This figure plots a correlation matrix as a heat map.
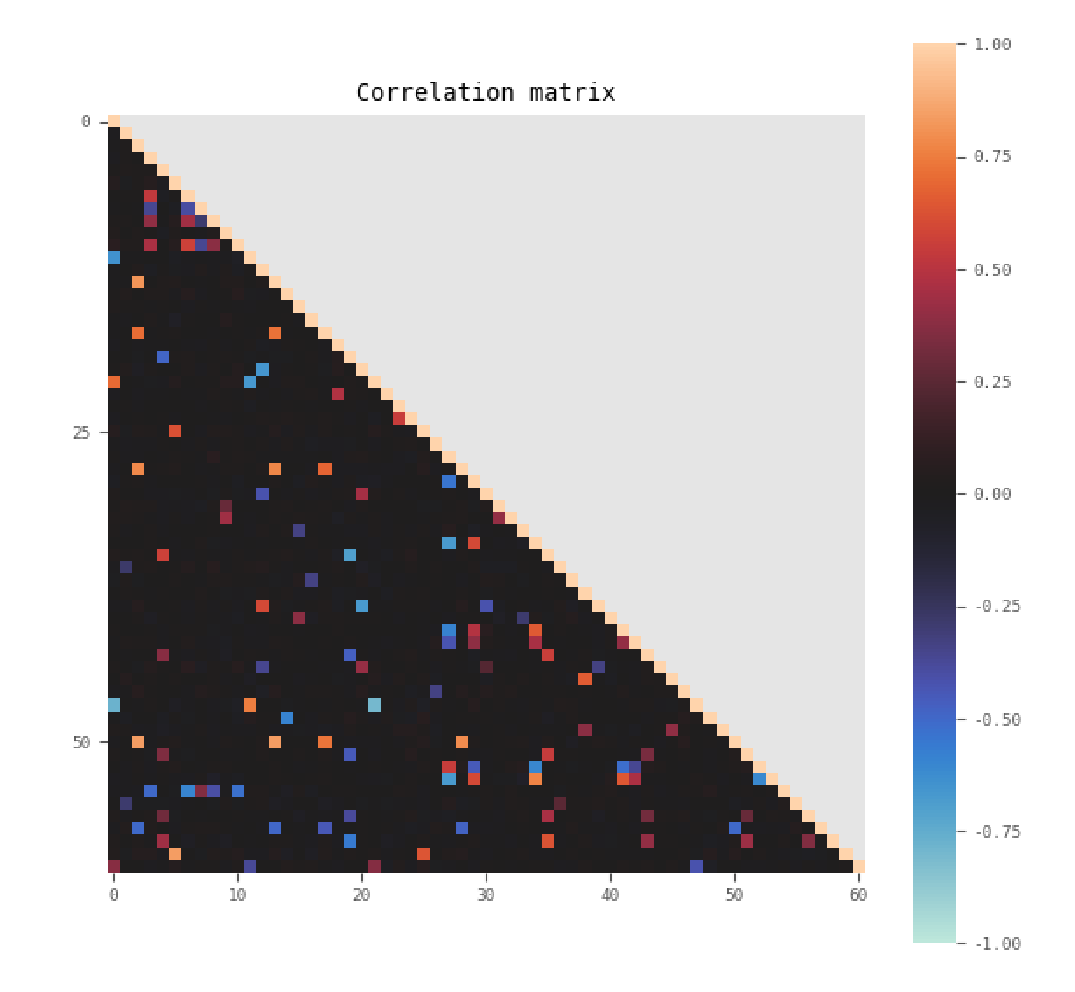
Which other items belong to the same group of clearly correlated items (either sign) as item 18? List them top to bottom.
22
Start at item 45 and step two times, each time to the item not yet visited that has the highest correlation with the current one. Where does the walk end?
49
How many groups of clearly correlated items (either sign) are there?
16
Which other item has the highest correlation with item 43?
35
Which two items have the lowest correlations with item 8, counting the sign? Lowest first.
54, 7
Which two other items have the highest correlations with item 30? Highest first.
20, 44
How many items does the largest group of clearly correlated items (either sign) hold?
7
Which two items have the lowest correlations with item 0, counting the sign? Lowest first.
47, 11
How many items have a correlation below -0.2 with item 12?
3
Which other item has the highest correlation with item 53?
34
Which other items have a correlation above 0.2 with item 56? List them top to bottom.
4, 35, 43, 51, 58
